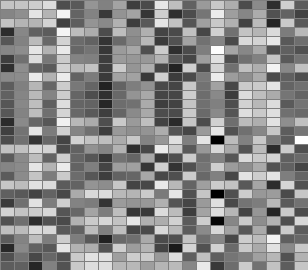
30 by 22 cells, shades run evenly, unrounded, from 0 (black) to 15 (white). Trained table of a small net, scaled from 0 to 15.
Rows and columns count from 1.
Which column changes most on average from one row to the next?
20
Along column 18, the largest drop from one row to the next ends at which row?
21
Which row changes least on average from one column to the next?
29
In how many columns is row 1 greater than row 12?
13
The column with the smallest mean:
8
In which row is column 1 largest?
24
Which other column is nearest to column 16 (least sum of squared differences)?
3
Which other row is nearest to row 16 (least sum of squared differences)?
25
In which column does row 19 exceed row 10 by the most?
12
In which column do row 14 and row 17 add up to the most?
16
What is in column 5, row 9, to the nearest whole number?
14
